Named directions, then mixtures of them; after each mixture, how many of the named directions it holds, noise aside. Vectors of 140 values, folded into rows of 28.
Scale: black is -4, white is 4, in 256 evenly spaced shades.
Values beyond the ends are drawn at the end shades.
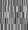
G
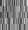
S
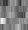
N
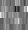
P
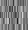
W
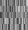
two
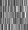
two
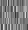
two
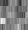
one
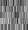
three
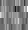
one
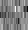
two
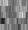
two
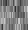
four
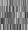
two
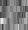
three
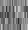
four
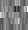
one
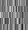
two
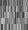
two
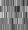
three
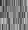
two
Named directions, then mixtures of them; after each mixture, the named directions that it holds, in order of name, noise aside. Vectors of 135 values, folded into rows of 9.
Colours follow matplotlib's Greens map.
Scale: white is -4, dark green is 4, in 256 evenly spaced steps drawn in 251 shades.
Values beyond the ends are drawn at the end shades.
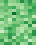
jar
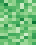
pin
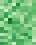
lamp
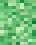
jar, pin.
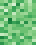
lamp, pin.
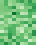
jar.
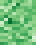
lamp.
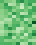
jar, pin.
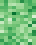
jar.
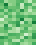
pin.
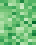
jar, pin.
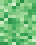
jar, lamp.
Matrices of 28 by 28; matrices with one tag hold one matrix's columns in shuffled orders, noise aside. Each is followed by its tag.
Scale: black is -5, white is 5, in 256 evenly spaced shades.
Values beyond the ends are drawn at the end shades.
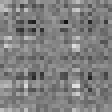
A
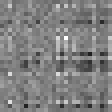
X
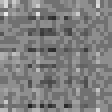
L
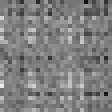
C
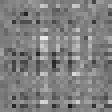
X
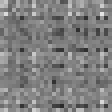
L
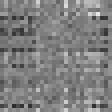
L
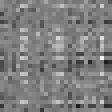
X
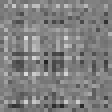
X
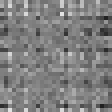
L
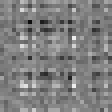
A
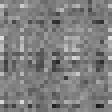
X
